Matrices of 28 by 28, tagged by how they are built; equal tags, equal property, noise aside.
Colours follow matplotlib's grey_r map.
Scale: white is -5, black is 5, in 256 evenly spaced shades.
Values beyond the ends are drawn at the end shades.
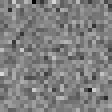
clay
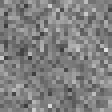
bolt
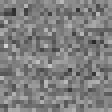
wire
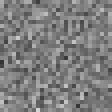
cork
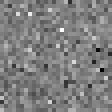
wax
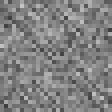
bolt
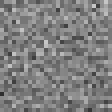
wire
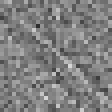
bolt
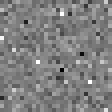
wax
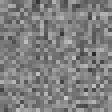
wire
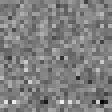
clay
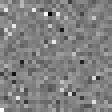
wax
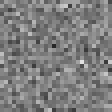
cork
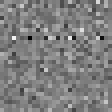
clay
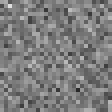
bolt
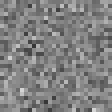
cork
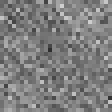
bolt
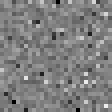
wax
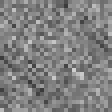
bolt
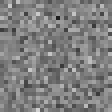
cork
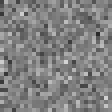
cork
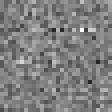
clay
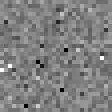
wax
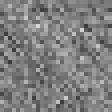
bolt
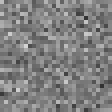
wire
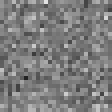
wire
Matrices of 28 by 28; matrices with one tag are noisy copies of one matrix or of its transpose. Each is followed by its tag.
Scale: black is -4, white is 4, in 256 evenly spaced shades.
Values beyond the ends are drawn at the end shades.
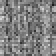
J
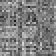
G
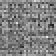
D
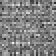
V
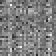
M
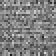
V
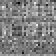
G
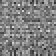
V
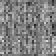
J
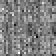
J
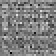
D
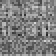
G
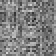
G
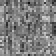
J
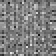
V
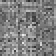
G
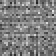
V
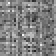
G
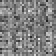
M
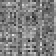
G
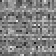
M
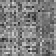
G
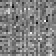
M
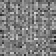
V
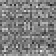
D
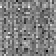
D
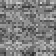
J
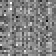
M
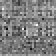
G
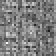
G
